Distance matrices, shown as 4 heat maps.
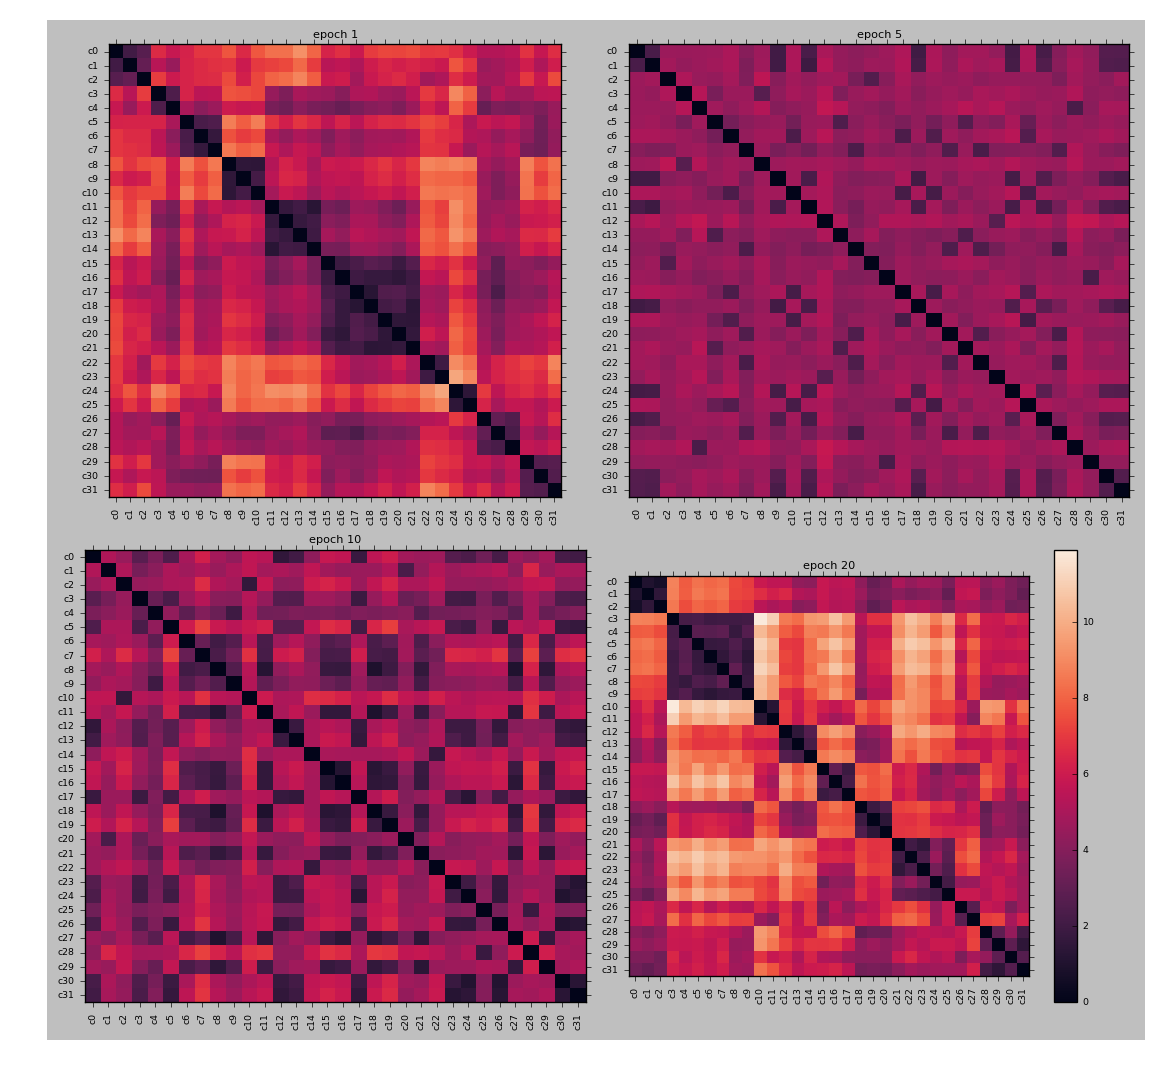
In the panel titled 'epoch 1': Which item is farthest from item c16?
c24
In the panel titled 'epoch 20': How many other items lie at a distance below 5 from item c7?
7
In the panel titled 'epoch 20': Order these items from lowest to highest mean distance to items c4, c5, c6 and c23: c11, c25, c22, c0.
c0, c25, c22, c11
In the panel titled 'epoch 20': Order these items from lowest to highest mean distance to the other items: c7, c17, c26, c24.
c26, c24, c17, c7
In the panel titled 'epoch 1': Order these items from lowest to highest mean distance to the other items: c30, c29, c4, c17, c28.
c17, c4, c28, c30, c29
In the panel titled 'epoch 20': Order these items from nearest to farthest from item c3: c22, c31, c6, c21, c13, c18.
c6, c18, c31, c13, c21, c22
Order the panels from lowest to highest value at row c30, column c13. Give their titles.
epoch 10, epoch 5, epoch 20, epoch 1
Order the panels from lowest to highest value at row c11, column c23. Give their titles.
epoch 5, epoch 10, epoch 1, epoch 20
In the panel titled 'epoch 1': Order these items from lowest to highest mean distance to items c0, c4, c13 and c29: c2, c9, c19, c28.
c28, c19, c2, c9
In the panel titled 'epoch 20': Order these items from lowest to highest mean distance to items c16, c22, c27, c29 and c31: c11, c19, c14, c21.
c21, c19, c11, c14
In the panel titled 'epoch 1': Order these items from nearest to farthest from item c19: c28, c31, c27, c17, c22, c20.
c20, c17, c27, c28, c22, c31
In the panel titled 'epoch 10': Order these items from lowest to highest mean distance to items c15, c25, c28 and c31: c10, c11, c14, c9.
c9, c11, c14, c10
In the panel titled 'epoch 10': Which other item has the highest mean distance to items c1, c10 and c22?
c28
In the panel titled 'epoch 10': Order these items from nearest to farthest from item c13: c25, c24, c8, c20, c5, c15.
c24, c5, c25, c20, c8, c15
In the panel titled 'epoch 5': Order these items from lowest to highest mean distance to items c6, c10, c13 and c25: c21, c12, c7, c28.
c21, c7, c28, c12
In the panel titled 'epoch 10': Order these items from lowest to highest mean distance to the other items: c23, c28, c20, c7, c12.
c12, c23, c20, c7, c28
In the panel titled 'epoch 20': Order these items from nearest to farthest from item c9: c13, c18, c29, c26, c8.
c8, c18, c29, c26, c13
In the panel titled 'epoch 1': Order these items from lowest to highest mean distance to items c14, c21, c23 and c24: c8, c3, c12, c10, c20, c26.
c20, c26, c12, c3, c10, c8
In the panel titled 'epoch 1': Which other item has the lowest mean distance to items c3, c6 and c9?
c4
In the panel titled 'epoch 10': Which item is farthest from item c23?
c7
